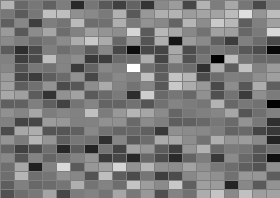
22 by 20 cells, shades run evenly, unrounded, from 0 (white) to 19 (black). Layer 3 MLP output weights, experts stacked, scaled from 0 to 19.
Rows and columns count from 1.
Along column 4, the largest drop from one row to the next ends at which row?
2
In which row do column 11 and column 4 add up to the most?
1
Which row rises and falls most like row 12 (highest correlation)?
16
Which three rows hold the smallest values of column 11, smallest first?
11, 9, 19
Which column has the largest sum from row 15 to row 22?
20
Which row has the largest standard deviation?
7
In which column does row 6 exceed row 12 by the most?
10
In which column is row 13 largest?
18
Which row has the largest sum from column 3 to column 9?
17
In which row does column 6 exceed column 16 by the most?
8
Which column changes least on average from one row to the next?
15
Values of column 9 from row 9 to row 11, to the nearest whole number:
9 9 10
